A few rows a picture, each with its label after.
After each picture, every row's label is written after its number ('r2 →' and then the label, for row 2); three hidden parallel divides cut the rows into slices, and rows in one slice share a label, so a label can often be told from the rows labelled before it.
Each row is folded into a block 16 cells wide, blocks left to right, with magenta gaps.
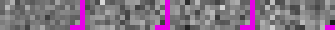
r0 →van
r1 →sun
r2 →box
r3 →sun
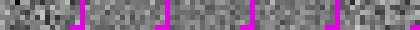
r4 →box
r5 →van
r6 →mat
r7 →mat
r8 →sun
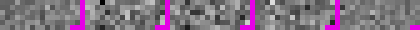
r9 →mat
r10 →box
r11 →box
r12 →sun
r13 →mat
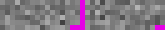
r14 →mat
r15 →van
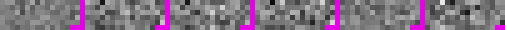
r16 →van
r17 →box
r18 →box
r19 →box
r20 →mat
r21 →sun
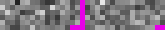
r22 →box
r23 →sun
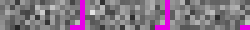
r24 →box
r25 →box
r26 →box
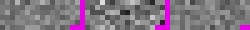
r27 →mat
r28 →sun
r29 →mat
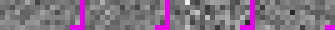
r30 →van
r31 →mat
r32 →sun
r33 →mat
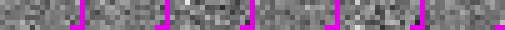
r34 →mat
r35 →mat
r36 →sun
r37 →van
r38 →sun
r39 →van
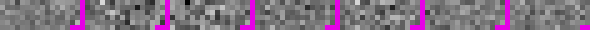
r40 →van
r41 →sun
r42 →box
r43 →mat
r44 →sun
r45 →van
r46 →van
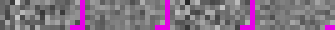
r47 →sun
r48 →van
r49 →box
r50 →van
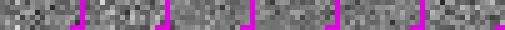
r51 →sun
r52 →sun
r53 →mat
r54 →van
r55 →van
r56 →box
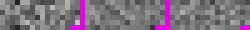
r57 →box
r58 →van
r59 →van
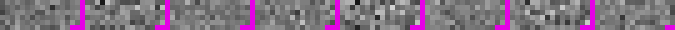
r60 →mat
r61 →box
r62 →mat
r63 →mat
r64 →box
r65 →van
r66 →box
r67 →van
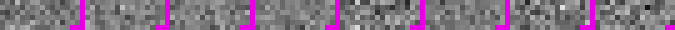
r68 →mat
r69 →van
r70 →mat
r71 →mat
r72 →sun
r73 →van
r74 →box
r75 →sun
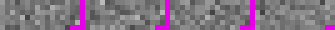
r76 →van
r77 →mat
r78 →mat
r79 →mat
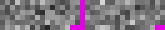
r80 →sun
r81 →sun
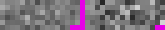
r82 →van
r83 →box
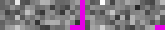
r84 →sun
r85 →sun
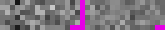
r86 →box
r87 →van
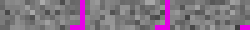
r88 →mat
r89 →van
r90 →van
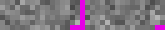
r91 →van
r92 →mat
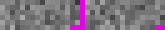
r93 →van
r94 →mat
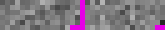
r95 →mat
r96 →mat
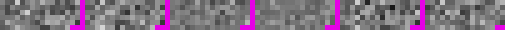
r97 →sun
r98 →sun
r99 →van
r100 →mat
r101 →sun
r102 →sun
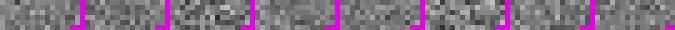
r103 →van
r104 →mat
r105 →box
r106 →van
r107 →van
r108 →box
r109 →mat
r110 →mat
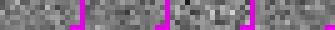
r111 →mat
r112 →mat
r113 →box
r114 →van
